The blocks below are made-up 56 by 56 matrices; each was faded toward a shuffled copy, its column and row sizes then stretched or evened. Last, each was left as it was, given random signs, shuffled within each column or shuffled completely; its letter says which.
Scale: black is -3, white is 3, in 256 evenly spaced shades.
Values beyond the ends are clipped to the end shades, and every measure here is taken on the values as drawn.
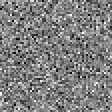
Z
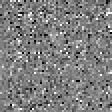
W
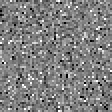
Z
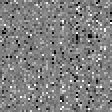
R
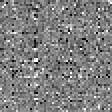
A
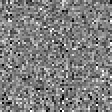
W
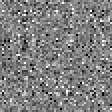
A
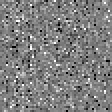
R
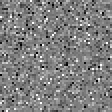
Z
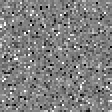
Z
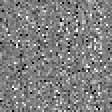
R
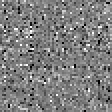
W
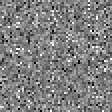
R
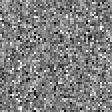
R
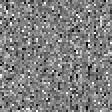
R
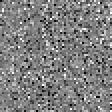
R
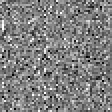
R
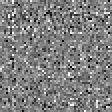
W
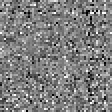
W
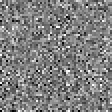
A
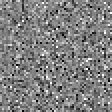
R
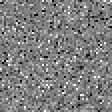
Z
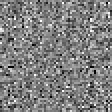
A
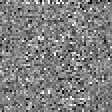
W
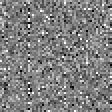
R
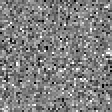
Z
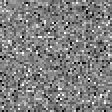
Z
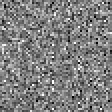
R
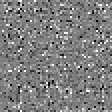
A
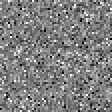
Z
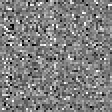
W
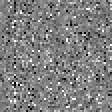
R
